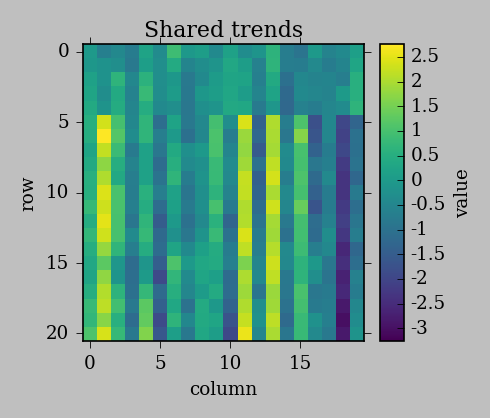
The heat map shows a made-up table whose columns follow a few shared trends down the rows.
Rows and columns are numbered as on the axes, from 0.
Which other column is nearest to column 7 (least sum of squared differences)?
14
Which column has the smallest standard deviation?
17
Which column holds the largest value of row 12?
1
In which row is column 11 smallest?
0
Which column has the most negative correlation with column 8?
3
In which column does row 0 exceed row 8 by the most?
18
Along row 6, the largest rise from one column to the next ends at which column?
13
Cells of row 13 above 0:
8
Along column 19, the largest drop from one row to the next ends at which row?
5
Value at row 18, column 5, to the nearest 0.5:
-1.5
